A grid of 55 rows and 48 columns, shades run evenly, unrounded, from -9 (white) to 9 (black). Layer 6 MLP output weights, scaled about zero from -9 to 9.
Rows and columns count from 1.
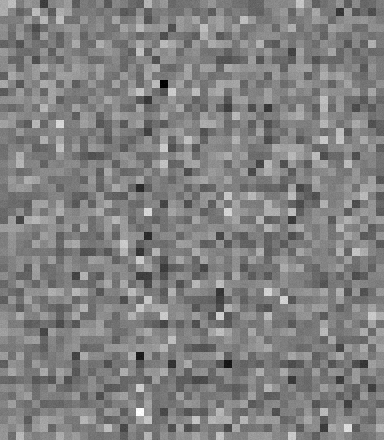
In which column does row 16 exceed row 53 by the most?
19
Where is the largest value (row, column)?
11, 21
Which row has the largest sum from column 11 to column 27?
48
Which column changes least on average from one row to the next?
9
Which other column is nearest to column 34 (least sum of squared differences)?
35
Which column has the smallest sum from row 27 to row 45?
16
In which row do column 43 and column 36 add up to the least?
38
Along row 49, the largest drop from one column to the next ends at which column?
18
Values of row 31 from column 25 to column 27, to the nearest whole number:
-1 2 2
